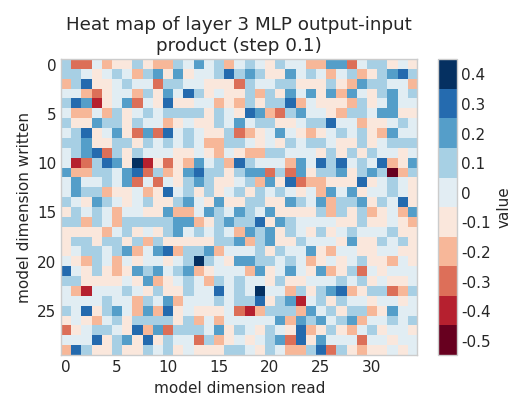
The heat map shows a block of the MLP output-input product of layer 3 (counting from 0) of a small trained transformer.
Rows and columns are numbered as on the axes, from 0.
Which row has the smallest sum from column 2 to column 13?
0
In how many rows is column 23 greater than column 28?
10
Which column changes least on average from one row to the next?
5
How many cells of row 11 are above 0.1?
10
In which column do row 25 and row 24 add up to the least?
23
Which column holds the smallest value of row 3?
3
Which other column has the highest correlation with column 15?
19
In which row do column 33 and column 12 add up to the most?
14
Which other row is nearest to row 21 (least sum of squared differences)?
16
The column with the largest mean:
12
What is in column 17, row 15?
0.2
